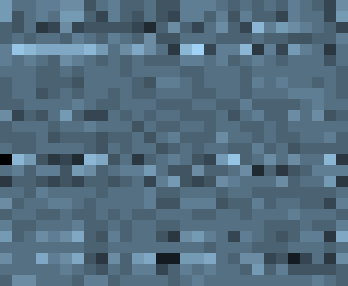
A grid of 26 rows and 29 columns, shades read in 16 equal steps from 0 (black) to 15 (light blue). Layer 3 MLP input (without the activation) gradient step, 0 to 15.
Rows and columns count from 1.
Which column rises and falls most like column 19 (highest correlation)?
23
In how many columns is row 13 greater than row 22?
7
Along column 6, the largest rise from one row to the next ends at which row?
5
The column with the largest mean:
6
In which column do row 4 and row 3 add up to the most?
22
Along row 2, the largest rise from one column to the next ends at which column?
29
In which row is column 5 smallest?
15
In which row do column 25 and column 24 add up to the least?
24
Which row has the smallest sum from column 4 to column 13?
3
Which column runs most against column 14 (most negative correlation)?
18
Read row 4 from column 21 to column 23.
7 8 7
